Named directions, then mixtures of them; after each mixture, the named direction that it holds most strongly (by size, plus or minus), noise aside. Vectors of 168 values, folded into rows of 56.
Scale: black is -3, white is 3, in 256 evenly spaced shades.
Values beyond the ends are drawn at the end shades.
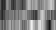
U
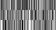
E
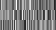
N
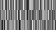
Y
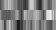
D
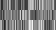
E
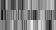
U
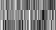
E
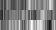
U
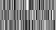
Y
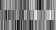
D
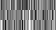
E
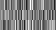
E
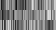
N
